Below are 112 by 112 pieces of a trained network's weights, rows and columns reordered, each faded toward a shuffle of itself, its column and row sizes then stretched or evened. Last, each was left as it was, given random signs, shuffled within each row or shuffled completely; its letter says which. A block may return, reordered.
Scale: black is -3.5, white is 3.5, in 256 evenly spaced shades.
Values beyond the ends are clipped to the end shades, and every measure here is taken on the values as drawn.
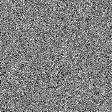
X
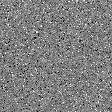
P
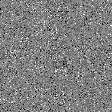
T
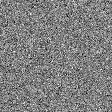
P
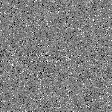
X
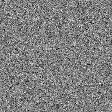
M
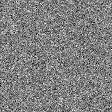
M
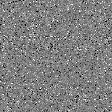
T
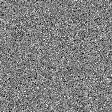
M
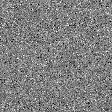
M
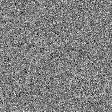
M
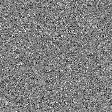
M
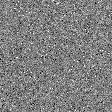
P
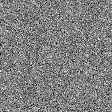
M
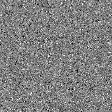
X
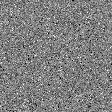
P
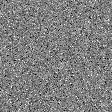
P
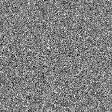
T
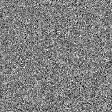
T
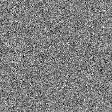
X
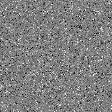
X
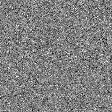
X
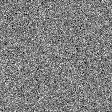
P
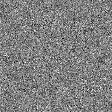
X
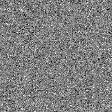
X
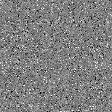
T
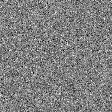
M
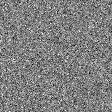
P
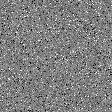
P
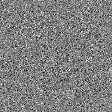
X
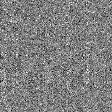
T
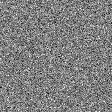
P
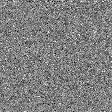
M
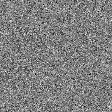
M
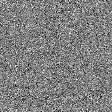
X
